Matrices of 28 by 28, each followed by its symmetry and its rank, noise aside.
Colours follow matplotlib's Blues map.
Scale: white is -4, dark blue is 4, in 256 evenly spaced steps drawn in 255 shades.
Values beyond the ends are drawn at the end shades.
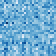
no symmetry, rank six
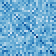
symmetric, rank eight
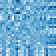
antisymmetric, rank four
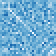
symmetric, rank eight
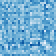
no symmetry, rank four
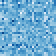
antisymmetric, rank six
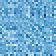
antisymmetric, rank six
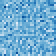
antisymmetric, rank eight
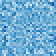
no symmetry, rank six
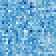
no symmetry, rank six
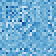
symmetric, rank four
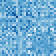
symmetric, rank four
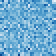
antisymmetric, rank four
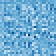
antisymmetric, rank six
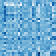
no symmetry, rank four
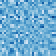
antisymmetric, rank four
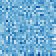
antisymmetric, rank six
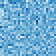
antisymmetric, rank six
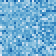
no symmetry, rank eight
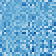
no symmetry, rank four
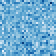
antisymmetric, rank six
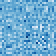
antisymmetric, rank four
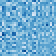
antisymmetric, rank four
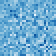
symmetric, rank four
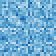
antisymmetric, rank six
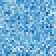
no symmetry, rank eight
